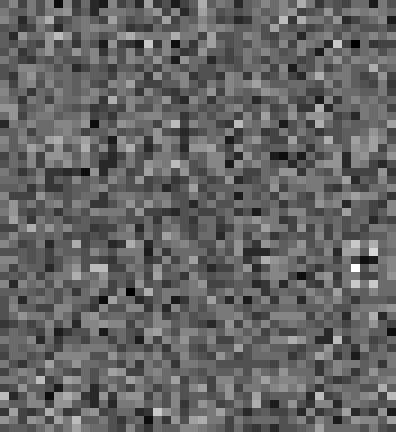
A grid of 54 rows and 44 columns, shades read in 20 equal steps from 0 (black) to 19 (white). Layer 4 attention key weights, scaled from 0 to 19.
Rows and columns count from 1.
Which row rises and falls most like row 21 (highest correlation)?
26
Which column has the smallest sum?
12
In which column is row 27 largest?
39
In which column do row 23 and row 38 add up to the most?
13
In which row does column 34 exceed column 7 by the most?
1
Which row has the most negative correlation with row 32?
6
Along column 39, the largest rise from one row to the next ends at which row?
27
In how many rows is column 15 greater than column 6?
23
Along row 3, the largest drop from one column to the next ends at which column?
33
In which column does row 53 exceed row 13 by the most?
36
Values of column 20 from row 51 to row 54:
10 9 11 7
